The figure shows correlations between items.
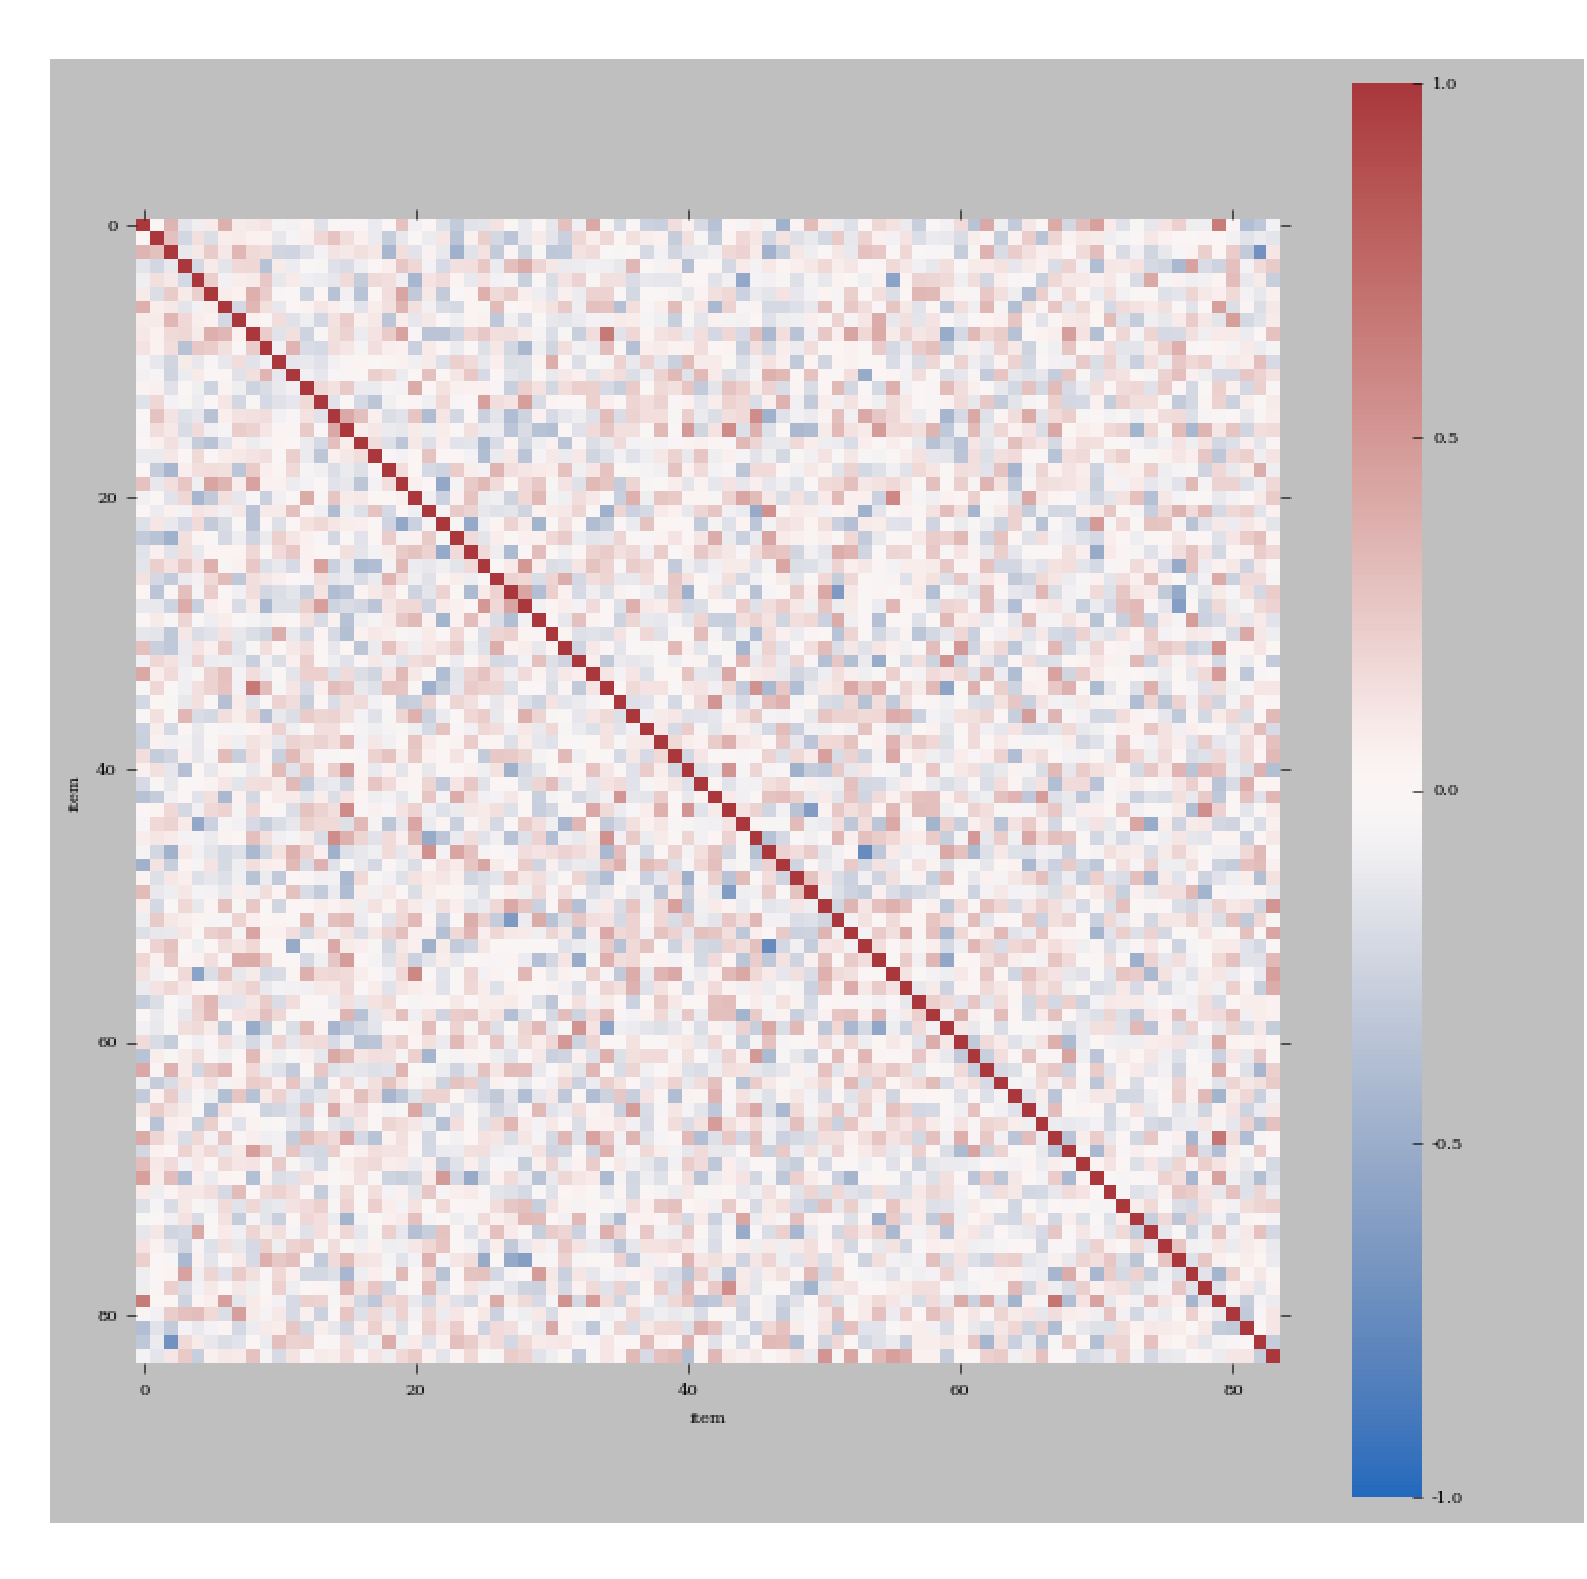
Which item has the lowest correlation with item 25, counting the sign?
76
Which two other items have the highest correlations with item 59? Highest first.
32, 46
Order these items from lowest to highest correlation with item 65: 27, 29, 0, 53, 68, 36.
27, 68, 0, 53, 29, 36
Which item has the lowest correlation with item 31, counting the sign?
44
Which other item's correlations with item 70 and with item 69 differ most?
22
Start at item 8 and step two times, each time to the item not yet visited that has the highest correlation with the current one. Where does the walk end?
45
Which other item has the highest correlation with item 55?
20
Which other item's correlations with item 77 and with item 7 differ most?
15
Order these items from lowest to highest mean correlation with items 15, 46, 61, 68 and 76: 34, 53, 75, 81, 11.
53, 81, 75, 34, 11
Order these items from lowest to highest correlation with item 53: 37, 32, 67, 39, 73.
39, 32, 73, 67, 37
